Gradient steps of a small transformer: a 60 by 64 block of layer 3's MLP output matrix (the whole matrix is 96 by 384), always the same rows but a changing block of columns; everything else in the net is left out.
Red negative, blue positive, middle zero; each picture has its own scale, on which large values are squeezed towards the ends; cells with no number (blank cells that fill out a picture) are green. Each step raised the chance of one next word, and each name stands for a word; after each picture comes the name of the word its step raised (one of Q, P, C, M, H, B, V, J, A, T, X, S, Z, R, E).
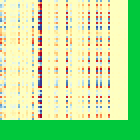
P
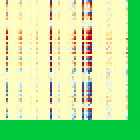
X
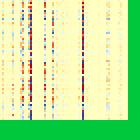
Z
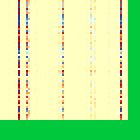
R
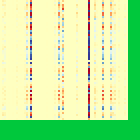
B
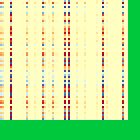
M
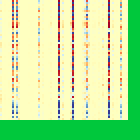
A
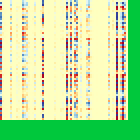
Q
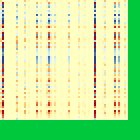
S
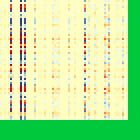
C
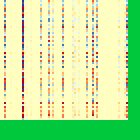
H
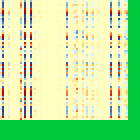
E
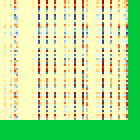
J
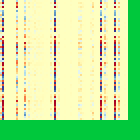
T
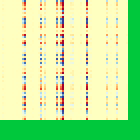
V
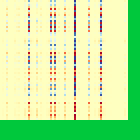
H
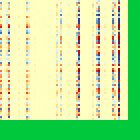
C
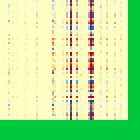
P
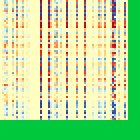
A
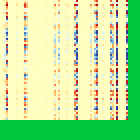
B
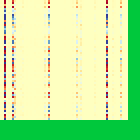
J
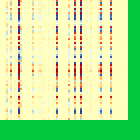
R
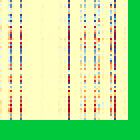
S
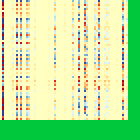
V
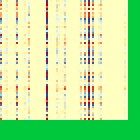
V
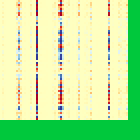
B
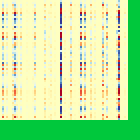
E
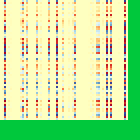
T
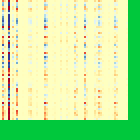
H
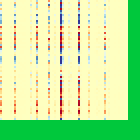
S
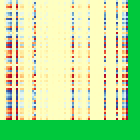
Q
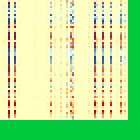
S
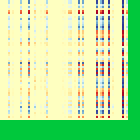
E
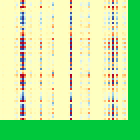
Q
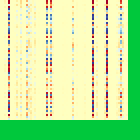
J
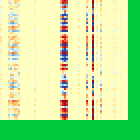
T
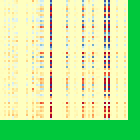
H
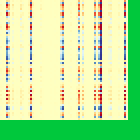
B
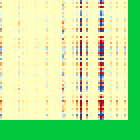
T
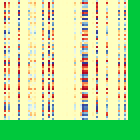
Z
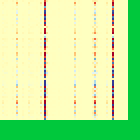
M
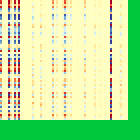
J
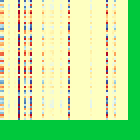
P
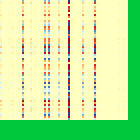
T
